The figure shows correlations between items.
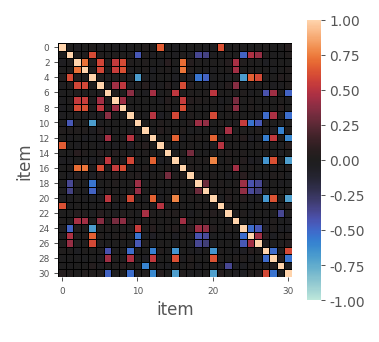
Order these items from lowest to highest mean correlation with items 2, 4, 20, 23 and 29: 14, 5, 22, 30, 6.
30, 22, 14, 6, 5
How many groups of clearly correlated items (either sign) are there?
6
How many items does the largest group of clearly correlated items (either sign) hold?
8
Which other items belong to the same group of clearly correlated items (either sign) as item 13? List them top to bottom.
0, 21
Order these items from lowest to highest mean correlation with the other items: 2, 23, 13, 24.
24, 13, 23, 2
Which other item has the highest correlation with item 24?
10
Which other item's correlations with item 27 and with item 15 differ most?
20
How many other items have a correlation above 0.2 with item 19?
3
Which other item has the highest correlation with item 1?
4
